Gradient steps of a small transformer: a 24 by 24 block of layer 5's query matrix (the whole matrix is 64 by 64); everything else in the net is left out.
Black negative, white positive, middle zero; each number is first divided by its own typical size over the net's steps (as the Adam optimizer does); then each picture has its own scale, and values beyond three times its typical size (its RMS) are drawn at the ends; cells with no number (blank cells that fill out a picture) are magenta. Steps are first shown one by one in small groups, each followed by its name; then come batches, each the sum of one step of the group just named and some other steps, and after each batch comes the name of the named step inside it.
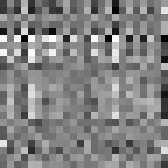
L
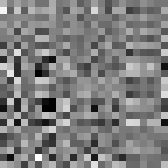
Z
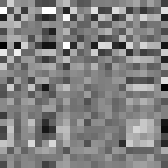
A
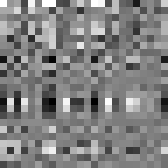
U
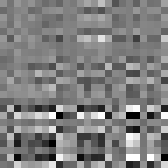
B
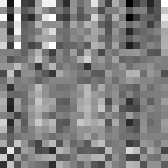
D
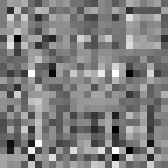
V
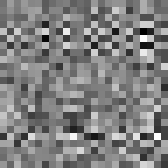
A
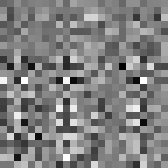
B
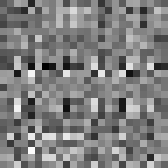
V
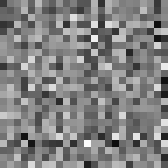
L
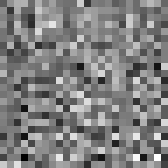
V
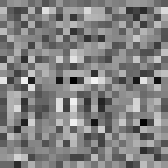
A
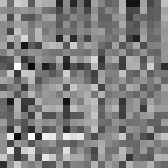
D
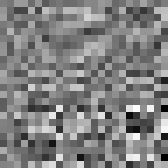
B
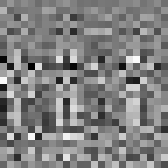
A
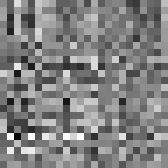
D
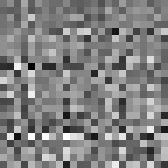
L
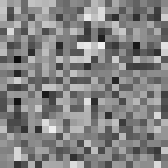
U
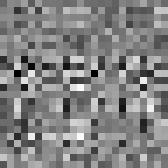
L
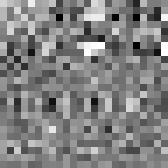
U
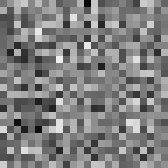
Z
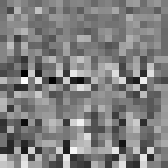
V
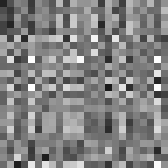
L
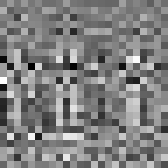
A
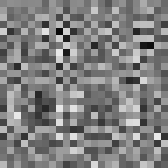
Z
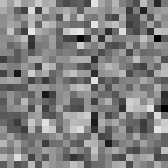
U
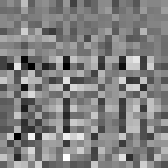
L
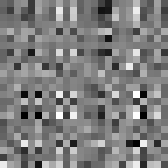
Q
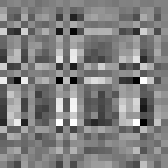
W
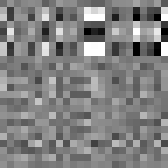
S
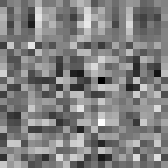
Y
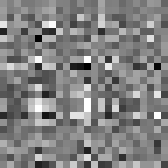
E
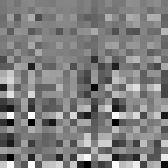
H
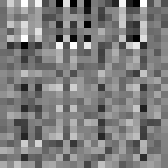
Q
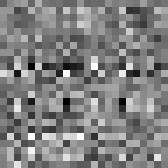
Y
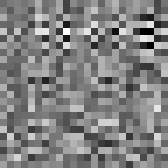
Y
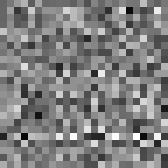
Q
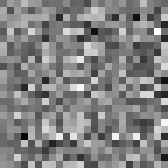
S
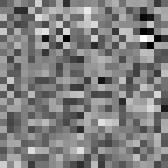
Y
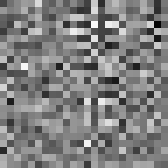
E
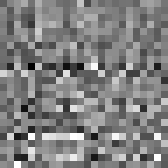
Y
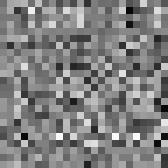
E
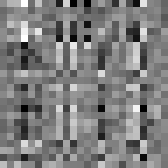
Q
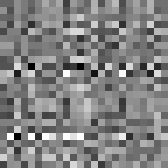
E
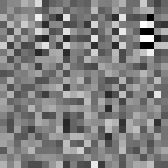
E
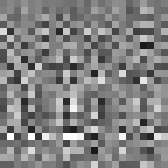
W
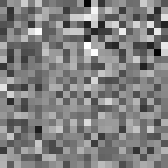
S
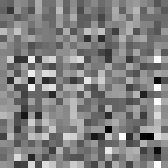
Q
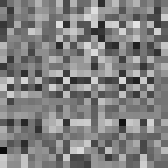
S
